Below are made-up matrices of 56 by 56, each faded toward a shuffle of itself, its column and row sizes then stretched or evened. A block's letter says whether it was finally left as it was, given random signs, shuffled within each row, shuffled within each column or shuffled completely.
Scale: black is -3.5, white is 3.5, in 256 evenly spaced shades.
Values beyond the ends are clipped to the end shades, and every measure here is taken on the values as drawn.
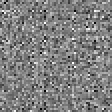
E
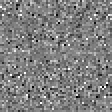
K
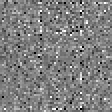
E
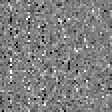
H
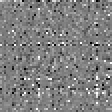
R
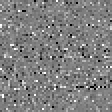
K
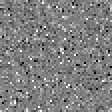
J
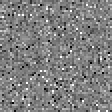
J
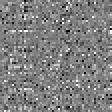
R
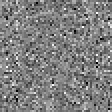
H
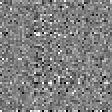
R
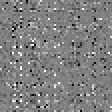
R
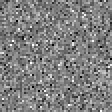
J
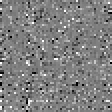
E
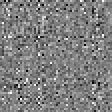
R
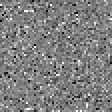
J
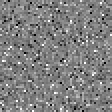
J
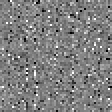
H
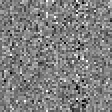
H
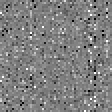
H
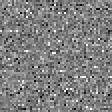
K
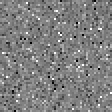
J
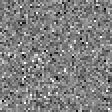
J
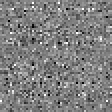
E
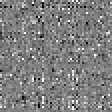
R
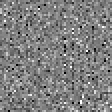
H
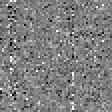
H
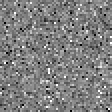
J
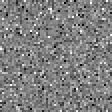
J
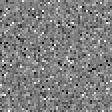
J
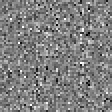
H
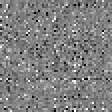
R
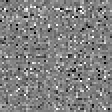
E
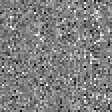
H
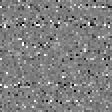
K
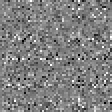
E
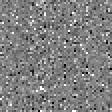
H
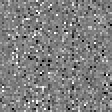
H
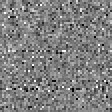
K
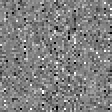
H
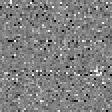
K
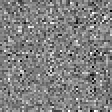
E
